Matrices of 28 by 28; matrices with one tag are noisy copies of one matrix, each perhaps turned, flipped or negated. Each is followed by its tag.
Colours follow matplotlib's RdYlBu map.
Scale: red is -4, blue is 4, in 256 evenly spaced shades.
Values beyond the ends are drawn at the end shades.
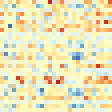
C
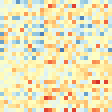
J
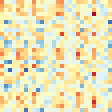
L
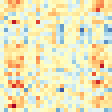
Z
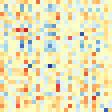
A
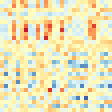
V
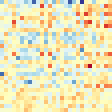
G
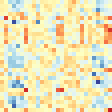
Z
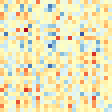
A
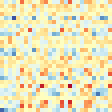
L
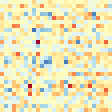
A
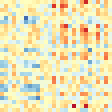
V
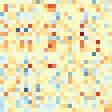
A
